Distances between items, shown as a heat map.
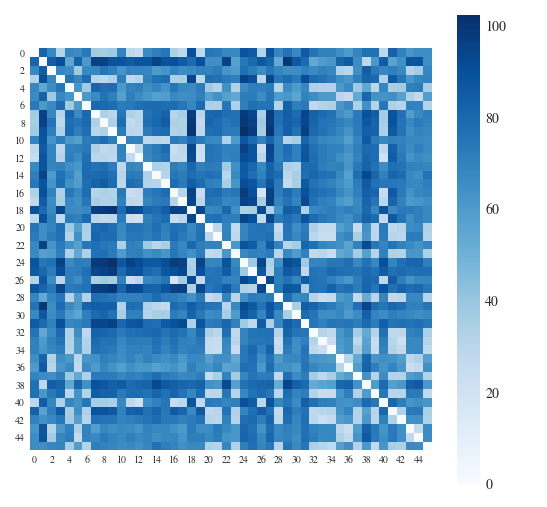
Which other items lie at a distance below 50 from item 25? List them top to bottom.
18, 24, 27, 31
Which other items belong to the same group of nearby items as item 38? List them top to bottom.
1
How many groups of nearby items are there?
6
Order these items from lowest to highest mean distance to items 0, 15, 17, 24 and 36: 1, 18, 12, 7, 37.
12, 7, 37, 18, 1
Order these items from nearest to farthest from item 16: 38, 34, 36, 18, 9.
9, 36, 34, 38, 18
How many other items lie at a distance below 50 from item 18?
4
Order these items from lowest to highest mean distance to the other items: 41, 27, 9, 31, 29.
41, 9, 29, 31, 27
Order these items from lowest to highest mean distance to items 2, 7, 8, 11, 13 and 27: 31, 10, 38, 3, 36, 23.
3, 36, 10, 23, 31, 38
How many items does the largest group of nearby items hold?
14
